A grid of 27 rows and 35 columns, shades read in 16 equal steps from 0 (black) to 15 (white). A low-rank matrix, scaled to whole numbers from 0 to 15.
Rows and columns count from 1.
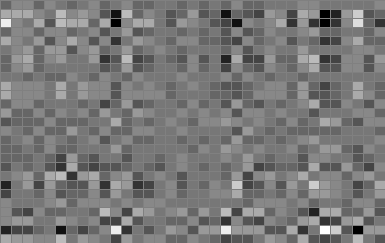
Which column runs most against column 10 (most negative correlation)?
29
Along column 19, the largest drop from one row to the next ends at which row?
25
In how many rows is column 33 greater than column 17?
16
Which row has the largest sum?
20
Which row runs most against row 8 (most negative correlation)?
24
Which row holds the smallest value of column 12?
26
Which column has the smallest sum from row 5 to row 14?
30
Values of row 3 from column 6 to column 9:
11 10 10 6
